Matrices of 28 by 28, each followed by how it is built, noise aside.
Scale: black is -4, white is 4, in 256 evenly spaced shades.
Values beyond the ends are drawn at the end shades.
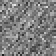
Hankel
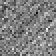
Hankel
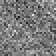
Toeplitz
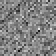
Hankel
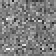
uneven rows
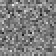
repeating columns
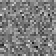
repeating columns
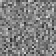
repeating columns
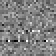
uneven rows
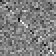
diagonal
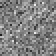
Hankel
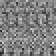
repeating columns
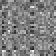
low rank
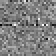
uneven rows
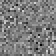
block diagonal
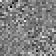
block diagonal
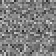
repeating columns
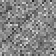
Hankel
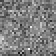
smooth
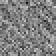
Toeplitz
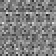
repeating columns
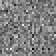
low rank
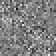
block diagonal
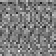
repeating columns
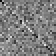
diagonal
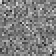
diagonal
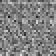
repeating columns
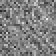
Toeplitz
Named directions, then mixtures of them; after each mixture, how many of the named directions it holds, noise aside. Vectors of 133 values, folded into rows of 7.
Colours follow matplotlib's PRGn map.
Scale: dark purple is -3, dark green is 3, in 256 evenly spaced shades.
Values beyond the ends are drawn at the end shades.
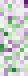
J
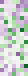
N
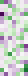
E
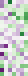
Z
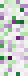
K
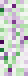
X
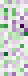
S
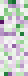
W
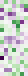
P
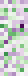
two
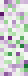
two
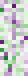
one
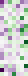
two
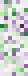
one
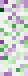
three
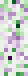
three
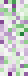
four
